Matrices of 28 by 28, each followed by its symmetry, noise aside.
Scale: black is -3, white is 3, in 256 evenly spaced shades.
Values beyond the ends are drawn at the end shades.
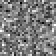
same after a half turn.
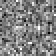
mirrored top to bottom.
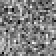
antisymmetric.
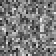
mirrored top to bottom.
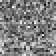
mirrored left to right.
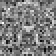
mirrored left to right.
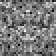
mirrored left to right.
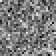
symmetric.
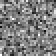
antisymmetric.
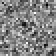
symmetric.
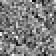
antisymmetric.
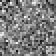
symmetric.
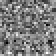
mirrored left to right.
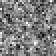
antisymmetric.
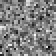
symmetric.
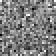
mirrored left to right.
